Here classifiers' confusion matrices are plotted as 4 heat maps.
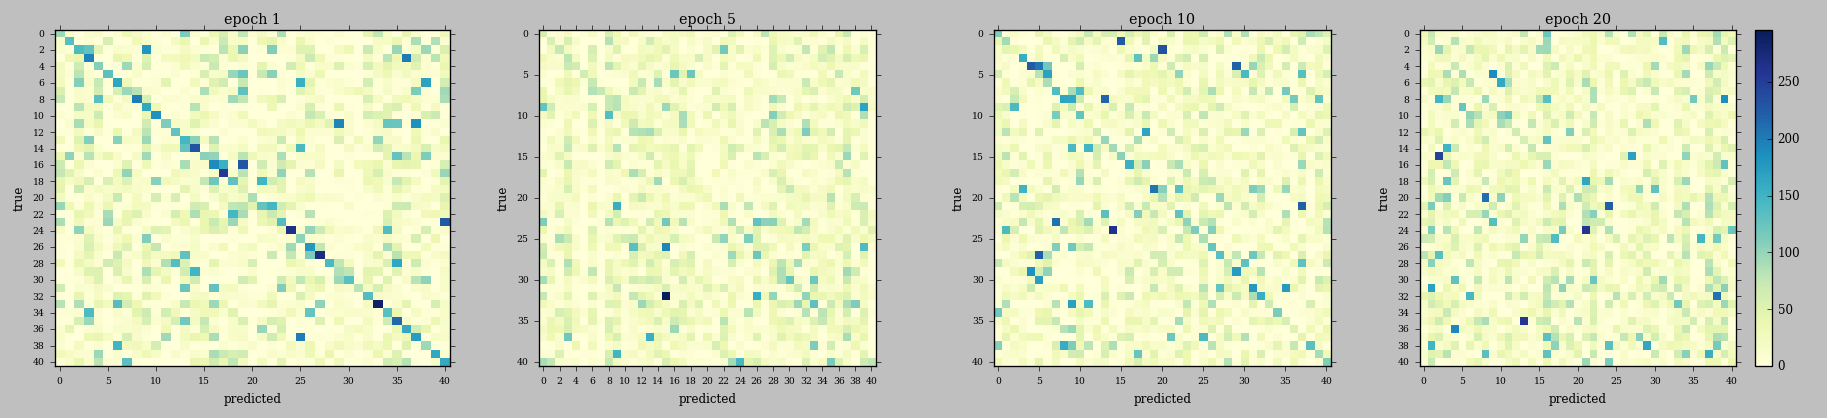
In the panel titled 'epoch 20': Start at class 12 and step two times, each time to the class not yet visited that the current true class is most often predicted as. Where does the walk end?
30
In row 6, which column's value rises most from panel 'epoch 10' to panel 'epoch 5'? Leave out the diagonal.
14
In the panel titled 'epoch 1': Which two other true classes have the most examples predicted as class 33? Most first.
13, 0
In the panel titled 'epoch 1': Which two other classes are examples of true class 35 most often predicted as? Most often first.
13, 3
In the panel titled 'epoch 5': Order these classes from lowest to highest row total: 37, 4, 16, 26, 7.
16, 4, 7, 37, 26
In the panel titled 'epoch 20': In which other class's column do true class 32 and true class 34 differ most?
38
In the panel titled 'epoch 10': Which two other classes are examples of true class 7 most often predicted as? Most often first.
10, 35
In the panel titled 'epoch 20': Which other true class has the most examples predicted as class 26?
37
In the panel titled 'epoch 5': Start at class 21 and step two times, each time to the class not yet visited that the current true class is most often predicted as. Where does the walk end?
39
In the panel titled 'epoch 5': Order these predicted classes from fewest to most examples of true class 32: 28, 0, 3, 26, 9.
9, 3, 0, 28, 26
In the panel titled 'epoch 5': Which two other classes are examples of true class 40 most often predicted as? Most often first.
24, 35
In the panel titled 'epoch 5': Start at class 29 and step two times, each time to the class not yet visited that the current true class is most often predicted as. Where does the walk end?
13
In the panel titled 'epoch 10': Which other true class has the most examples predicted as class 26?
24
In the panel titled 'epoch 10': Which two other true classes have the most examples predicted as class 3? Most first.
19, 23
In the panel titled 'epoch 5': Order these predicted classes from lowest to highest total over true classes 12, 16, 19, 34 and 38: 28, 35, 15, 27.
27, 15, 28, 35
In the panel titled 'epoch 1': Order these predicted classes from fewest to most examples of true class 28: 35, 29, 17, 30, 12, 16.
17, 30, 16, 29, 12, 35
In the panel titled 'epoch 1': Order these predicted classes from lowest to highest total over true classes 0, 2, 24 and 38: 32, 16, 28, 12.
12, 28, 16, 32
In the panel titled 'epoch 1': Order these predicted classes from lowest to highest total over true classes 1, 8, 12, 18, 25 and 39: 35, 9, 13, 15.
13, 15, 35, 9
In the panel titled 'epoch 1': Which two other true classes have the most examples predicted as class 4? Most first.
8, 39
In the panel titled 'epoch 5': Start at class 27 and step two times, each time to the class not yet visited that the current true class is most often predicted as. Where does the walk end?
15
